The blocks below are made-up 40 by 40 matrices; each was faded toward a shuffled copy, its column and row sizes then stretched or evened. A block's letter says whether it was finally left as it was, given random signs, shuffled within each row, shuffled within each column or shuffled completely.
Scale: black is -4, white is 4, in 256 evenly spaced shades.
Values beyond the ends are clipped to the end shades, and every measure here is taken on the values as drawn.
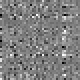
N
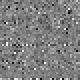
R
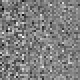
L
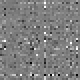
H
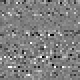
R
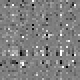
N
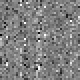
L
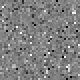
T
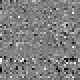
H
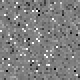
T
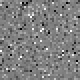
T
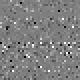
R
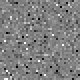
T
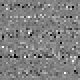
R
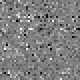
R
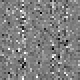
L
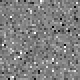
T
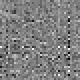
N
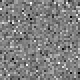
T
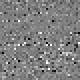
R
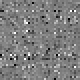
H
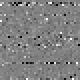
R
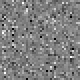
L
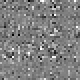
H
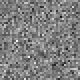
T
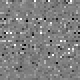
R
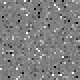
T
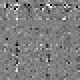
H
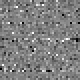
R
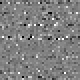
R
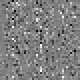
L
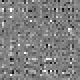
N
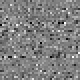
R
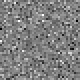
T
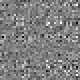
N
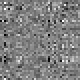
N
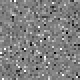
T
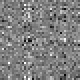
N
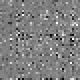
H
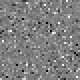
T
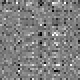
N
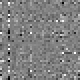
H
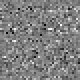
R
